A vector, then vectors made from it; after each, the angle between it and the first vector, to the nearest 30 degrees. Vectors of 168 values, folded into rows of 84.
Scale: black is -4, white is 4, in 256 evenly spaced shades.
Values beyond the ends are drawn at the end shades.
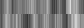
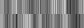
150 degrees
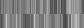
30 degrees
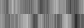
150 degrees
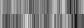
150 degrees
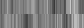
30 degrees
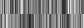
60 degrees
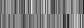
60 degrees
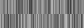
120 degrees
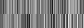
60 degrees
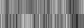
150 degrees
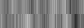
150 degrees
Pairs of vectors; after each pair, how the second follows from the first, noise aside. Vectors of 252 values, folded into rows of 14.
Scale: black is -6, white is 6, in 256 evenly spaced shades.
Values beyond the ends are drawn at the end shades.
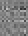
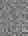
wrapped around, negated, shrunk.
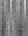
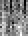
negated, scaled up.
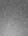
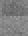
wrapped around, negated, shrunk.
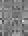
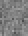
negated, shrunk.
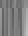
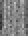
wrapped around, negated.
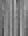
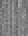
wrapped around, shrunk.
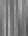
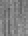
negated, shrunk.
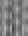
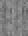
wrapped around, negated, shrunk.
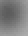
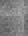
wrapped around, shrunk.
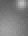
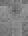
wrapped around, negated, shrunk.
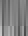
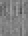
wrapped around, negated, shrunk.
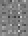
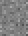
wrapped around, shrunk.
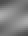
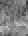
wrapped around, negated.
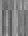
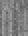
negated, shrunk.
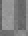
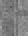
wrapped around, shrunk.
